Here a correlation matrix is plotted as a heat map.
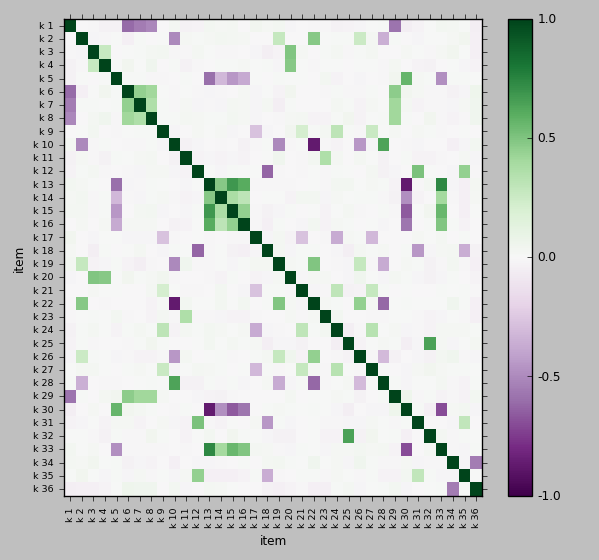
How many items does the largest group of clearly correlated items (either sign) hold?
7
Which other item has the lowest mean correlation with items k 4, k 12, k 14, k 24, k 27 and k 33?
k 30
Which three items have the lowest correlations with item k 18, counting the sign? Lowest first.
k 12, k 31, k 35
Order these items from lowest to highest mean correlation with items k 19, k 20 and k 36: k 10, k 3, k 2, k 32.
k 10, k 32, k 2, k 3
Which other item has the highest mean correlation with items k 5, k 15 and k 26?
k 22
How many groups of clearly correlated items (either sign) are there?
9
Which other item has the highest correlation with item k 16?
k 13
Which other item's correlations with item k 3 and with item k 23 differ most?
k 20
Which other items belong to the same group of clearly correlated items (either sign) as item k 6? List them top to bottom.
k 1, k 7, k 8, k 29
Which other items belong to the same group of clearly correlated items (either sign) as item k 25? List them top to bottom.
k 32
